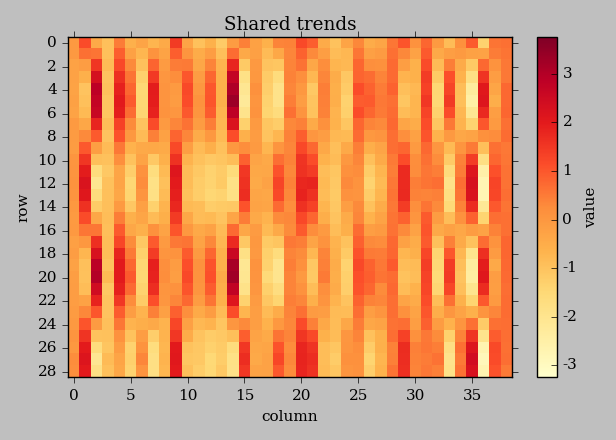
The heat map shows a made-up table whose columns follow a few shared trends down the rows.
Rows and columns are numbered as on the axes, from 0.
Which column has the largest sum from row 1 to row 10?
14
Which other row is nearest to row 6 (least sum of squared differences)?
21
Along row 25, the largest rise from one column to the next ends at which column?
37
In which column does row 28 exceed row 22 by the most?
35
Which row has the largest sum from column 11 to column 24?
12
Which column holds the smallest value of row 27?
36
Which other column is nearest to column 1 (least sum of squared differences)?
29
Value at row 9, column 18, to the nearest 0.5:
0
